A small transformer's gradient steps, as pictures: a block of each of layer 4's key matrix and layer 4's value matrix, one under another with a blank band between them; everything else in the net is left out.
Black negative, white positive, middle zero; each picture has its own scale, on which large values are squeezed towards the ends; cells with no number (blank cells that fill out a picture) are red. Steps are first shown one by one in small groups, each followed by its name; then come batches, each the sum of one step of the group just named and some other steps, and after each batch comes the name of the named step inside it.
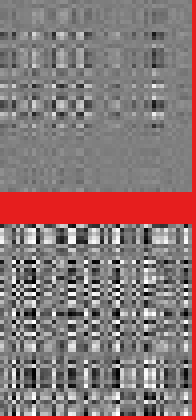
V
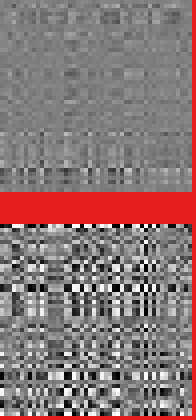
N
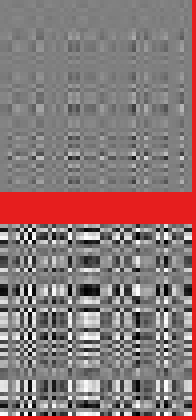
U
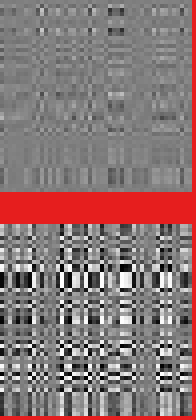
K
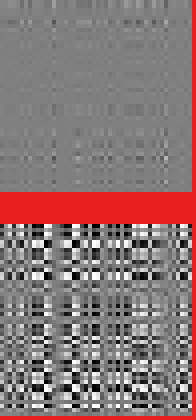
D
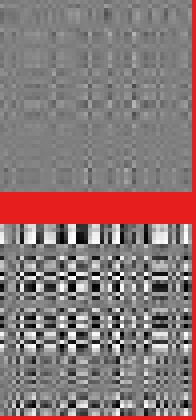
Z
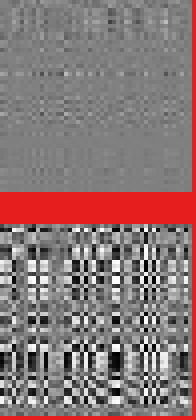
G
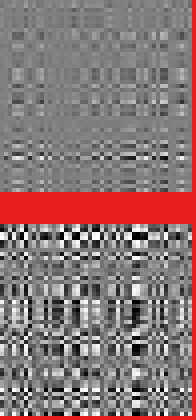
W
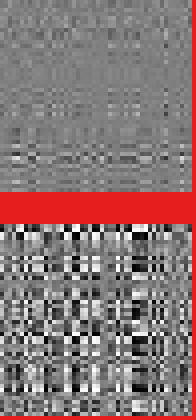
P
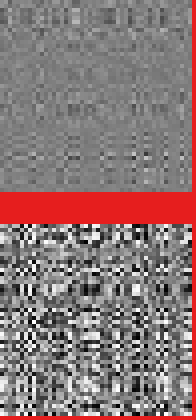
U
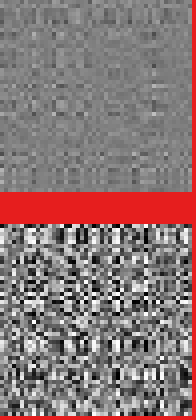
V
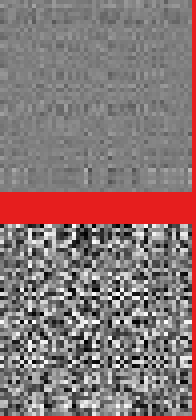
D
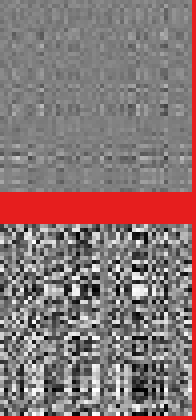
P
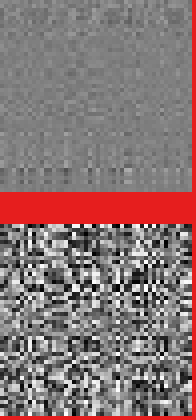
N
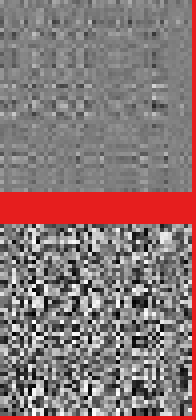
V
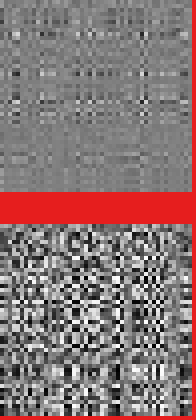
G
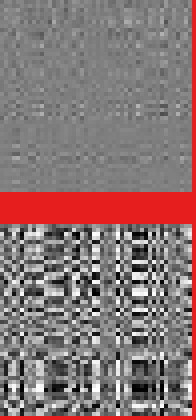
P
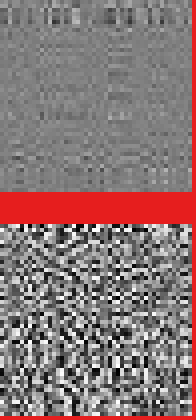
D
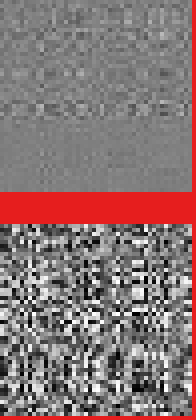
G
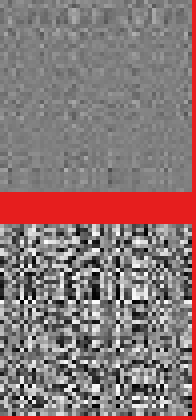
K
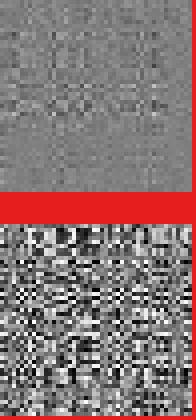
V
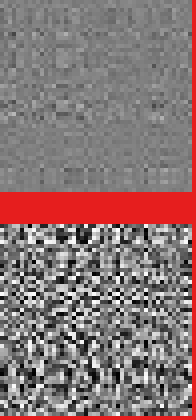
V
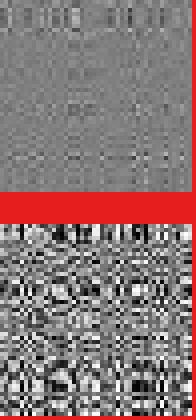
U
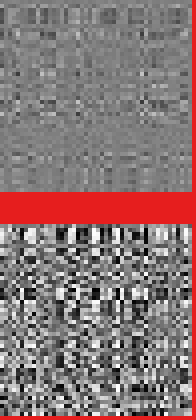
V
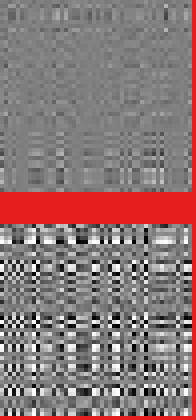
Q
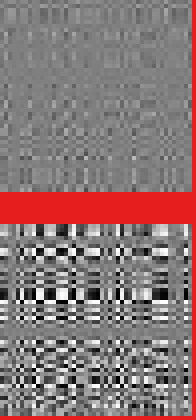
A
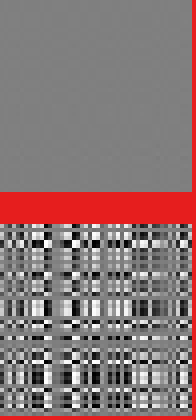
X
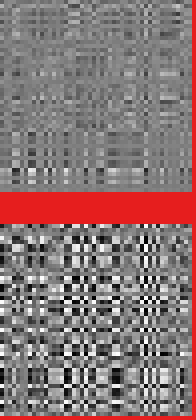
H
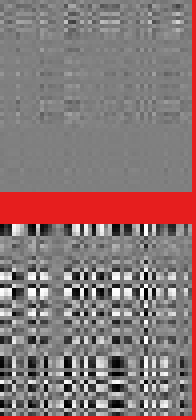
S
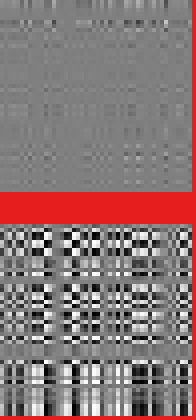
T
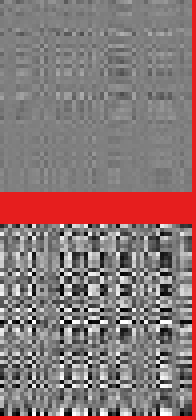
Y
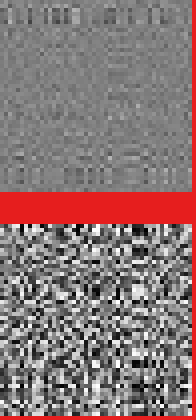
A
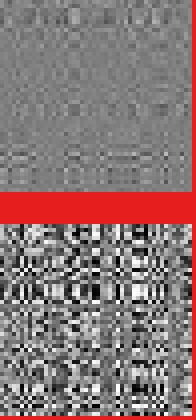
X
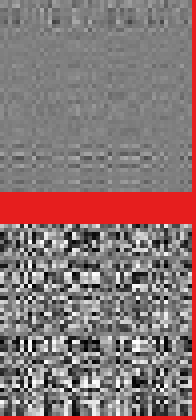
T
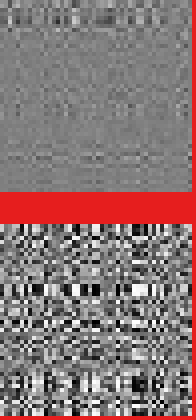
T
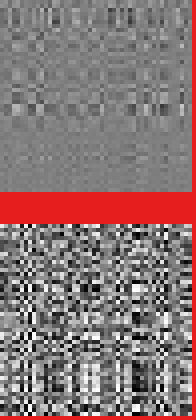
T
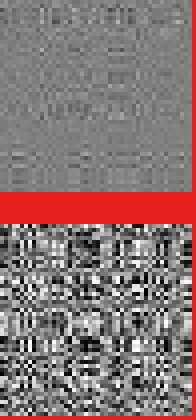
S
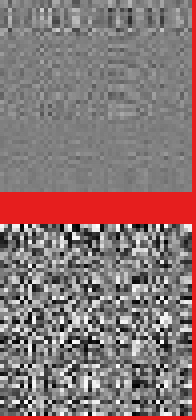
T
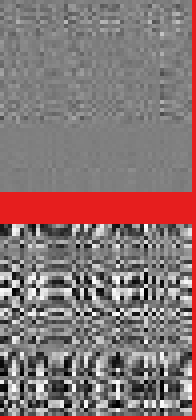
S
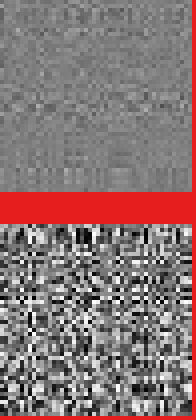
H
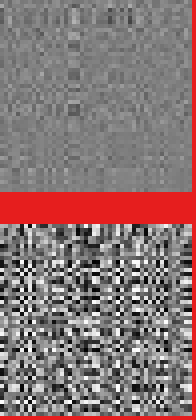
H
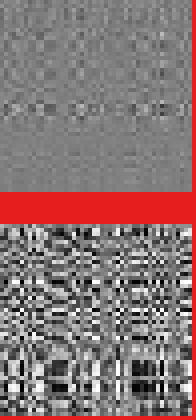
T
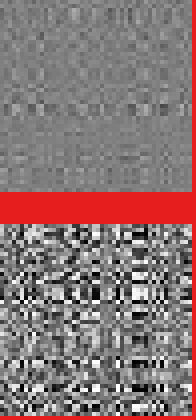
X
